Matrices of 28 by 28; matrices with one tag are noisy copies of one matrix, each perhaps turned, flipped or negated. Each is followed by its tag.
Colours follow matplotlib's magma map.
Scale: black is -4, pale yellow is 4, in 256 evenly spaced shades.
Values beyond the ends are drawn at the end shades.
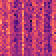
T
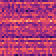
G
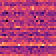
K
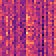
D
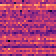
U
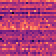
D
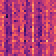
T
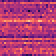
G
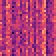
K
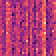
K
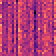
G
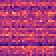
K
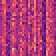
K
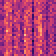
T
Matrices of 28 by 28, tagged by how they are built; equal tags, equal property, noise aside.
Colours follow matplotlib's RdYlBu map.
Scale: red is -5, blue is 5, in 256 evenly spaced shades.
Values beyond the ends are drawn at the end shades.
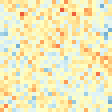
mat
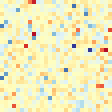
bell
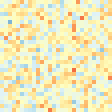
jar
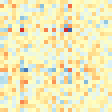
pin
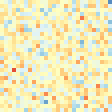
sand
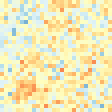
mat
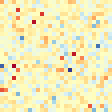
bell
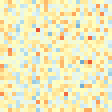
jar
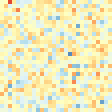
jar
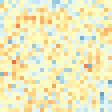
mat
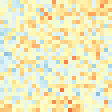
mat
